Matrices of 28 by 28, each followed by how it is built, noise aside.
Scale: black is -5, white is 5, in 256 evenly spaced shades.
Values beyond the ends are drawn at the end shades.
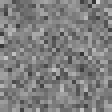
Toeplitz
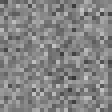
repeating rows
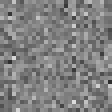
uneven columns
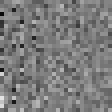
uneven columns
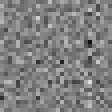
low rank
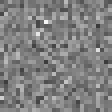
uneven columns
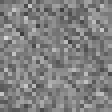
Toeplitz
